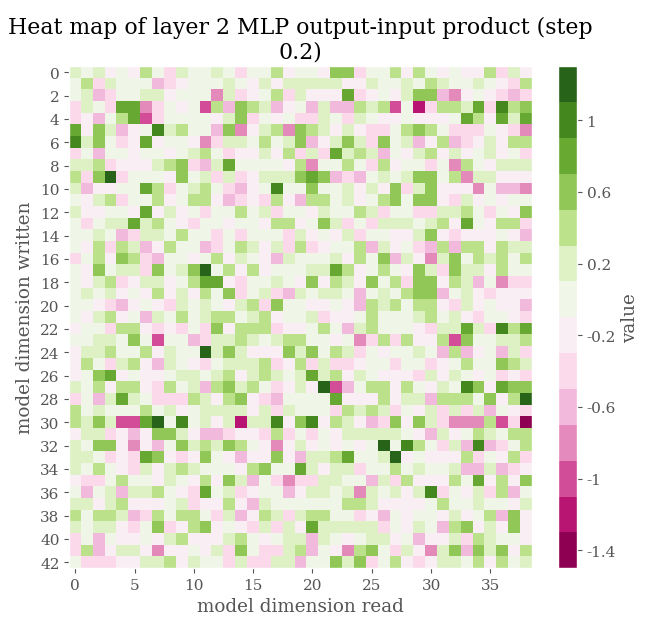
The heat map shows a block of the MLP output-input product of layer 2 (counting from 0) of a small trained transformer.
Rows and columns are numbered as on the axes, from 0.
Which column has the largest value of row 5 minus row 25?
7
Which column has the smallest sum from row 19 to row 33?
24
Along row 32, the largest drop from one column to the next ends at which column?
35
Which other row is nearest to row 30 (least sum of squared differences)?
5
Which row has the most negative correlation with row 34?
4
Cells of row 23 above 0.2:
9
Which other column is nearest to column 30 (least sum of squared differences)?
29
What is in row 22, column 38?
0.8
